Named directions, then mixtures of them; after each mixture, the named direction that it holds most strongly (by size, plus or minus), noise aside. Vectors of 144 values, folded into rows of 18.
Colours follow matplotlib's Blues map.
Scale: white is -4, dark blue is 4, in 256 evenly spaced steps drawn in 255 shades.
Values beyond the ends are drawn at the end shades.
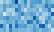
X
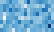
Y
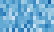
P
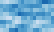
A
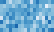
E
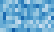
Y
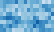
A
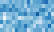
Y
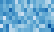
X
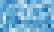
Y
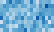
E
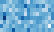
Y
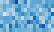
X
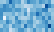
Y
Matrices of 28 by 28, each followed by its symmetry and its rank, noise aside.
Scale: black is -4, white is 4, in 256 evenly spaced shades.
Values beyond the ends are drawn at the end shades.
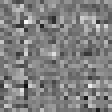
no symmetry, rank four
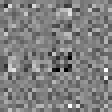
symmetric, rank four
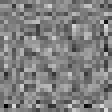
no symmetry, rank three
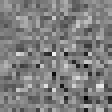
no symmetry, rank four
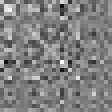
symmetric, rank three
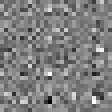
no symmetry, rank four
